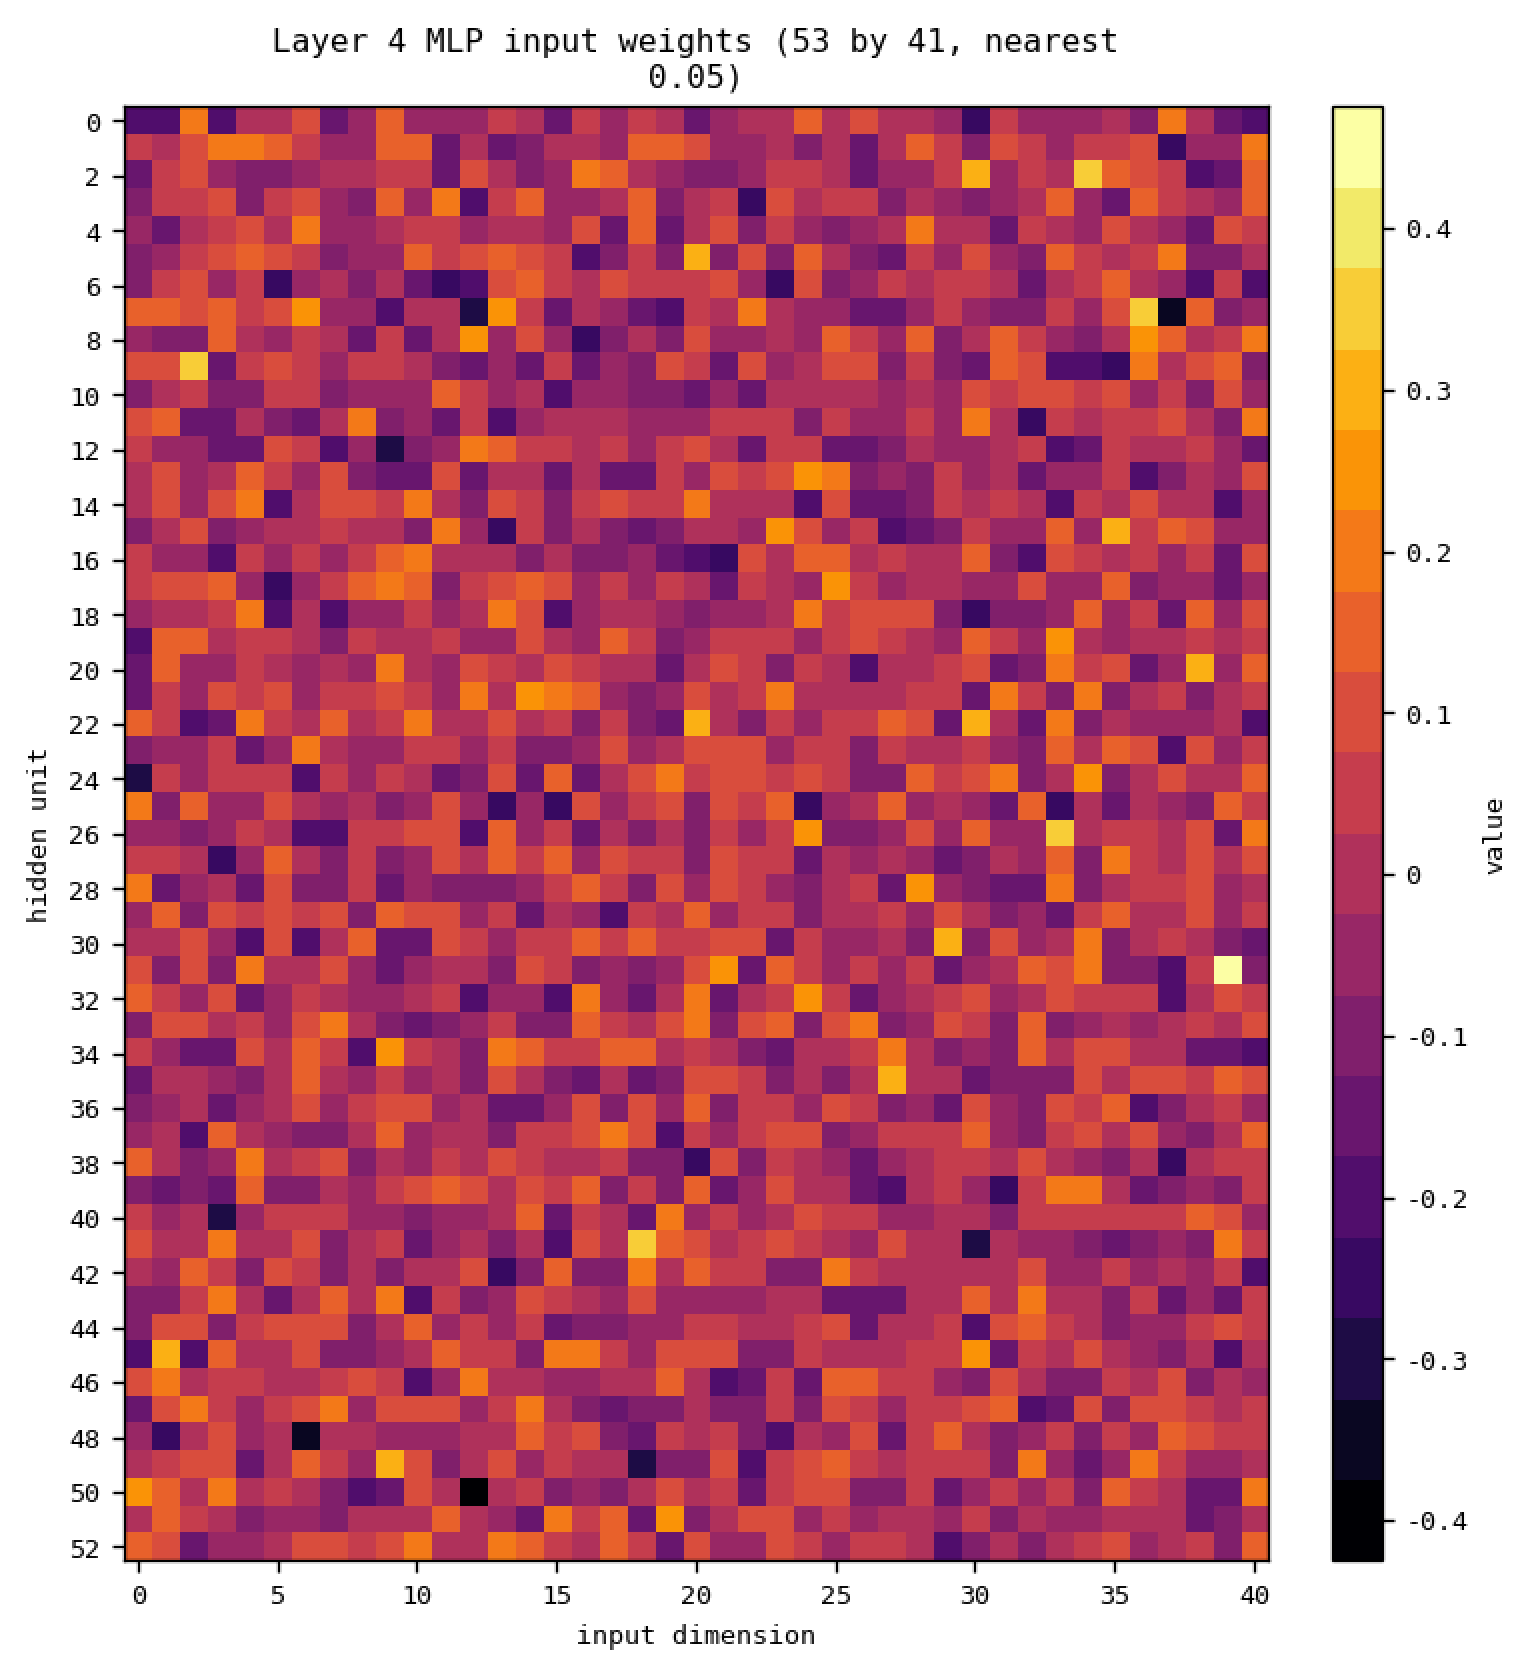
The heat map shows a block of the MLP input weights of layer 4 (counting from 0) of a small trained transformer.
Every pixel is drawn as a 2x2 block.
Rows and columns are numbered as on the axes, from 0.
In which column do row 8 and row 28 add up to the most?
28
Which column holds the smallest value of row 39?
31
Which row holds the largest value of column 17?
37
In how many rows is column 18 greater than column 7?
22
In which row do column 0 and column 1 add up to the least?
0
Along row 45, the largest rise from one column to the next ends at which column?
1
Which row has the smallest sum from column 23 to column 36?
12
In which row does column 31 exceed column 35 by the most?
9
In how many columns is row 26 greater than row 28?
16
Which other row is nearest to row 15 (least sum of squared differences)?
10
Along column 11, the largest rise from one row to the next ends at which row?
3
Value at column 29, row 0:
-0.05
